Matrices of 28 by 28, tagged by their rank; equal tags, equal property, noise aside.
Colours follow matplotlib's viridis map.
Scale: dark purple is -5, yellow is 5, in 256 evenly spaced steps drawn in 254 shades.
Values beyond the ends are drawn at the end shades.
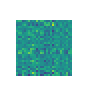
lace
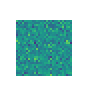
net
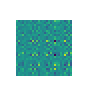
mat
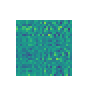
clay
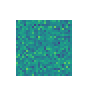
net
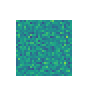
net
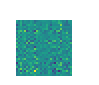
clay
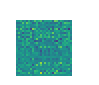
clay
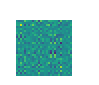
clay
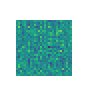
net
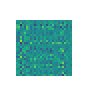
clay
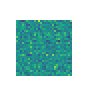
net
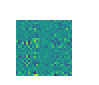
clay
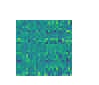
clay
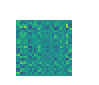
lace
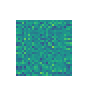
clay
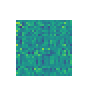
clay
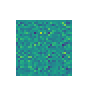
clay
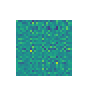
clay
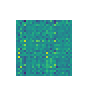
lace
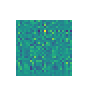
clay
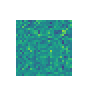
net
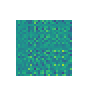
lace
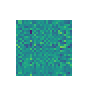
clay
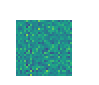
clay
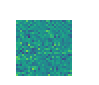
net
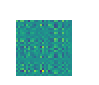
mat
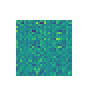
clay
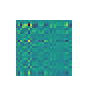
mat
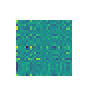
lace
